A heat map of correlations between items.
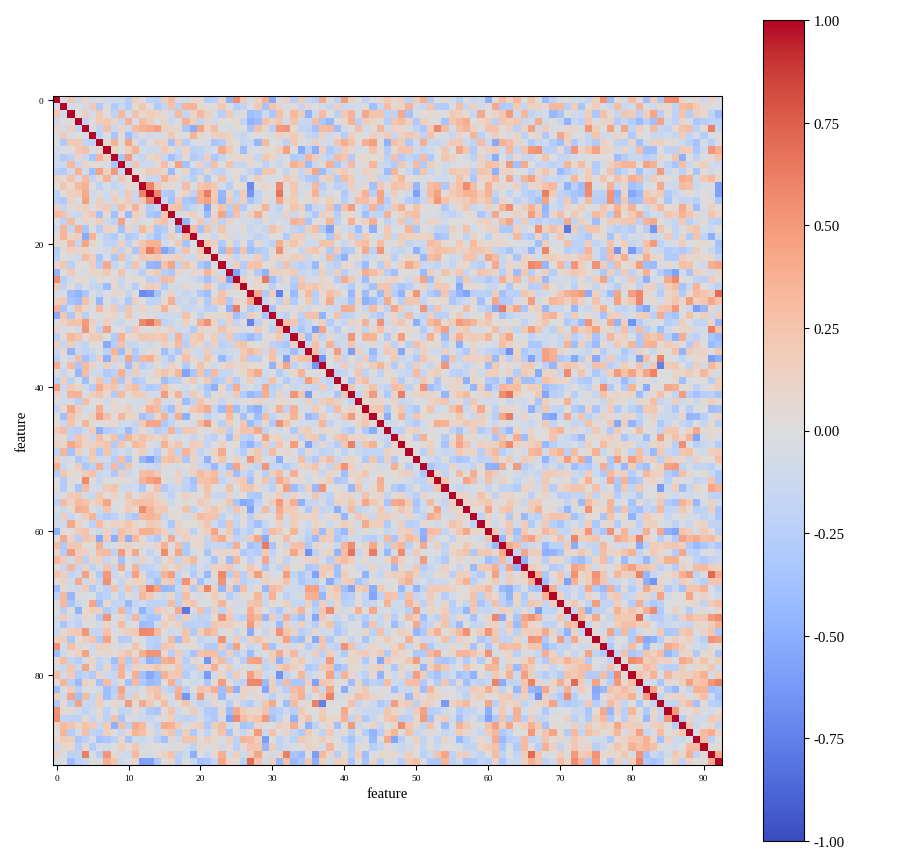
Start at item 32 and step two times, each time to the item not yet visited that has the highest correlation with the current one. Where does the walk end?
66
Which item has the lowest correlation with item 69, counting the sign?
44
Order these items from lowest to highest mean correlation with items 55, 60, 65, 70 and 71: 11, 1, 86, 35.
86, 35, 1, 11
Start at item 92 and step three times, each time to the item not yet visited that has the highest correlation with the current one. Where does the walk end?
72
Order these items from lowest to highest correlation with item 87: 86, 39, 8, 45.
8, 39, 86, 45
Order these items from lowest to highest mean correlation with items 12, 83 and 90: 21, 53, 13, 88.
21, 53, 88, 13
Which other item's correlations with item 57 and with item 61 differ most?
81
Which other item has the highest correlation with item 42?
71
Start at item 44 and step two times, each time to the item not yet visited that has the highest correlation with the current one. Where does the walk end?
41
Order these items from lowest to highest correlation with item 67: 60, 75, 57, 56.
60, 56, 57, 75
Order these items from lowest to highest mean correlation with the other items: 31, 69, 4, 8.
8, 69, 31, 4
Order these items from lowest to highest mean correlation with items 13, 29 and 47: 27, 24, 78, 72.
27, 72, 24, 78
